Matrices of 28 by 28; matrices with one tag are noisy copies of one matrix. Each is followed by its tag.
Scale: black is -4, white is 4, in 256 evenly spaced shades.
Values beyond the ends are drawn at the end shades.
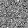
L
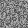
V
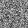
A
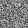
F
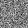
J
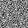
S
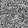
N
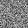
F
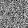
V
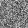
F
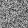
S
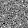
N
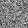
S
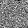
N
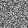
J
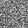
A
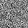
F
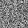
S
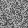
F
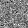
A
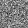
N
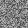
L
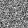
S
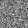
L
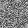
L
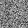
A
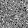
N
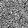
A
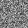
J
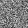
F
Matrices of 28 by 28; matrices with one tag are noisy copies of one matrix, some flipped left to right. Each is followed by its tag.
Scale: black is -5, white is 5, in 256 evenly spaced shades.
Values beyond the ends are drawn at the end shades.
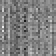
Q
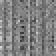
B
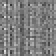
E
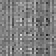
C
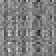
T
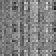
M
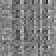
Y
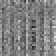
B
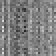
Q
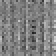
B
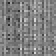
C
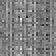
C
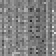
Q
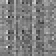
Y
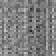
Q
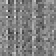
Y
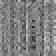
B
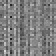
E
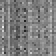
Q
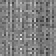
C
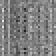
Q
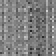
Q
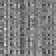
E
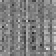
B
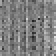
B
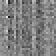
Y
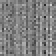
E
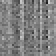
Y
